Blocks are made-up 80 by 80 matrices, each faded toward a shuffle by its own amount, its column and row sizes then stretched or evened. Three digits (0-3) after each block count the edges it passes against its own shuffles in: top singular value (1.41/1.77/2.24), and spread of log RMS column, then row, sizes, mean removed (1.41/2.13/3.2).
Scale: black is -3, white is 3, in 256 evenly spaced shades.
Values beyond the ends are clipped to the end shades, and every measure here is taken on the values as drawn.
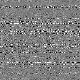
0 0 3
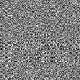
3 0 2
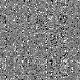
2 2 0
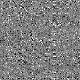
2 1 2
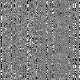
3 3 0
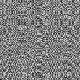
3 0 1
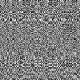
3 0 2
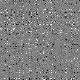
0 2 2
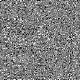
2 1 1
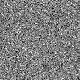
1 0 0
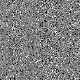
1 2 0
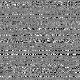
2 0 3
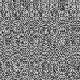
3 0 0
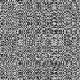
3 1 1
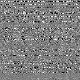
1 1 3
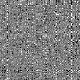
3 2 1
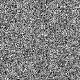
1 1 0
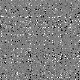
0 2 2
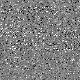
0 0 2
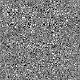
0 1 2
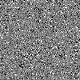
1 0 1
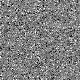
1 1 0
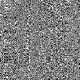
2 2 0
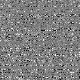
1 1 3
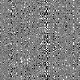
3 3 1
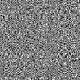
3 1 0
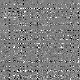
2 2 3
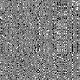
3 2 0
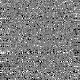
2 1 2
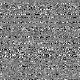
0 1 3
